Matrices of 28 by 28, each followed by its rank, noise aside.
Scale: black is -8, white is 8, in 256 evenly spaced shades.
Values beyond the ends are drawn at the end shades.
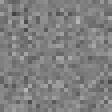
six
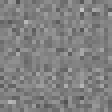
six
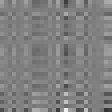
one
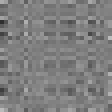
two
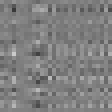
two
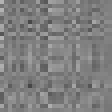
two
